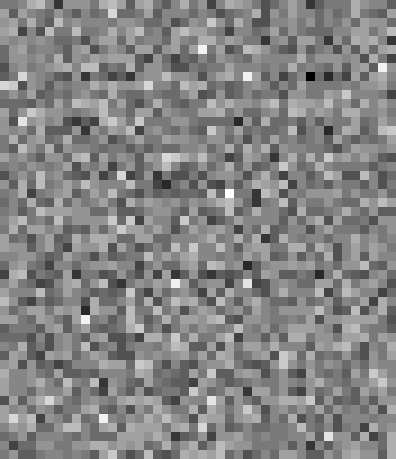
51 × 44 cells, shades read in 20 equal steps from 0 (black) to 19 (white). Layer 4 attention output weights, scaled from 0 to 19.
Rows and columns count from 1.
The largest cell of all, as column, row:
26, 22
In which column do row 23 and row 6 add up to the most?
23
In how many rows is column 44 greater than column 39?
24
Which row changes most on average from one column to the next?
9
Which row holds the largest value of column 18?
35
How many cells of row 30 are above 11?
8
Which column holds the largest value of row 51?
13
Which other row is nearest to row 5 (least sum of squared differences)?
27
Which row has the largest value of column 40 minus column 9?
14
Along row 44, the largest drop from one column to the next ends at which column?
28
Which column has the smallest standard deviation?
31
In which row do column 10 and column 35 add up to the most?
36
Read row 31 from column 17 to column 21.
11 5 12 4 7
